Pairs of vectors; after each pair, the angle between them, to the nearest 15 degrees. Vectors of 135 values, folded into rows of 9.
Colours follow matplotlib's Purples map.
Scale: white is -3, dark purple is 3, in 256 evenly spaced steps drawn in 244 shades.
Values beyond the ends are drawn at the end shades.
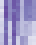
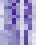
60 degrees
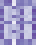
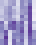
105 degrees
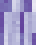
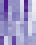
75 degrees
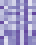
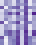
15 degrees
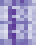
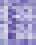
30 degrees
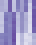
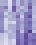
150 degrees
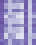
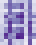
165 degrees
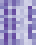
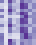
120 degrees
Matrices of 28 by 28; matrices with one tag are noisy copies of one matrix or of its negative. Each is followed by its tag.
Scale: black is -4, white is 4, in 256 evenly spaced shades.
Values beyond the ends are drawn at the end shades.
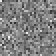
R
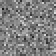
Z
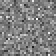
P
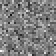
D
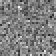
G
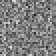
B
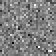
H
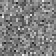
Z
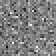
H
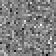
D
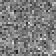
H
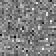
P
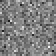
D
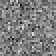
P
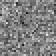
Z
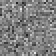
Z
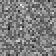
P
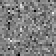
P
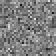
P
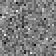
Z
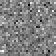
D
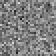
H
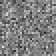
B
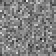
H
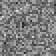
Z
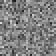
B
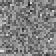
D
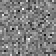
H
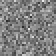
Z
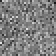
R
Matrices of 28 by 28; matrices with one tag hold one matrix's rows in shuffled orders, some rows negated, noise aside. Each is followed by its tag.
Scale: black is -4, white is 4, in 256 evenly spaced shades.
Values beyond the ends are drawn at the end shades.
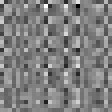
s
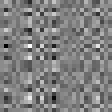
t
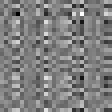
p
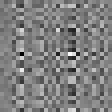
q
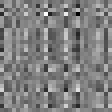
s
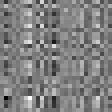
t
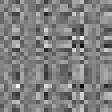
p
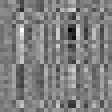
q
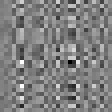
q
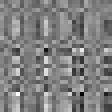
p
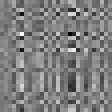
q
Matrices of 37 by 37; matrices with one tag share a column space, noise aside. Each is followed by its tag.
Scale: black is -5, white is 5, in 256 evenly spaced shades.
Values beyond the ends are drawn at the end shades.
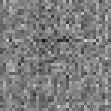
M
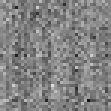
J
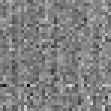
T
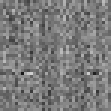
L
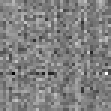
L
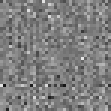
T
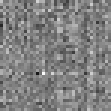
L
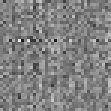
M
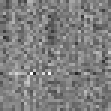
L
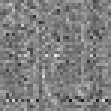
J
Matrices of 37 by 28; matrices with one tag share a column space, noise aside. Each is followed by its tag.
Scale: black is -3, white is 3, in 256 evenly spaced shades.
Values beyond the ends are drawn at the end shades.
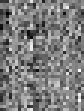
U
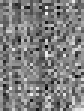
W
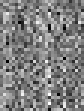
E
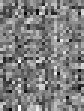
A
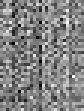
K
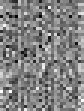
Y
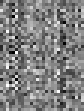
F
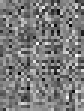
K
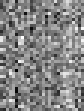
E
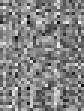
E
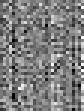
K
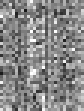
A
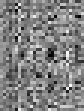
Y
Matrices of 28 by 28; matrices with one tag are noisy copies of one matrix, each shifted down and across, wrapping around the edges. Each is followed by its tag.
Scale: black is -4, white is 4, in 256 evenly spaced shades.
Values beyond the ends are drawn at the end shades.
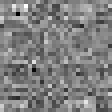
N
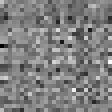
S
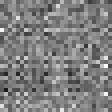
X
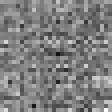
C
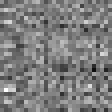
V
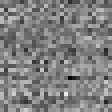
S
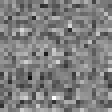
V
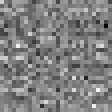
V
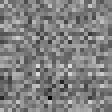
X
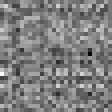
V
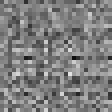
S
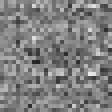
V
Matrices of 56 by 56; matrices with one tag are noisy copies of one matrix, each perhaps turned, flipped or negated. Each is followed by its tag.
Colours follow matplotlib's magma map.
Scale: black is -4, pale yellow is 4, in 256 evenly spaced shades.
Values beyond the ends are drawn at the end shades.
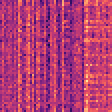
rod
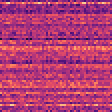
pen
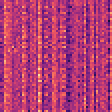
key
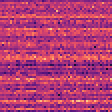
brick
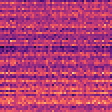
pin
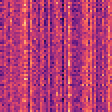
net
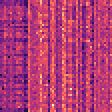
rod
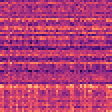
rod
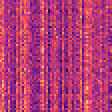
net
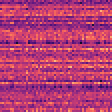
net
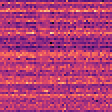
brick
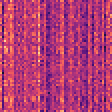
pen
